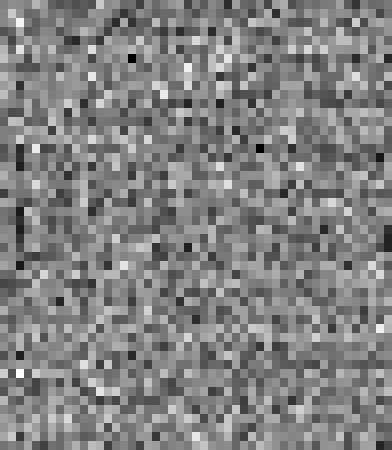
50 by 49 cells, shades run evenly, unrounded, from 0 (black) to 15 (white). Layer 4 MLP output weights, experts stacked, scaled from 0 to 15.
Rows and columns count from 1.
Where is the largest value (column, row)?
3, 42
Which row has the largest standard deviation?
7
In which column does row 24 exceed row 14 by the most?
44
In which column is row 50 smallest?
48
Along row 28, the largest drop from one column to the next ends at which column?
20
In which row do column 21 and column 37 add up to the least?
24
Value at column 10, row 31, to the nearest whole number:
12
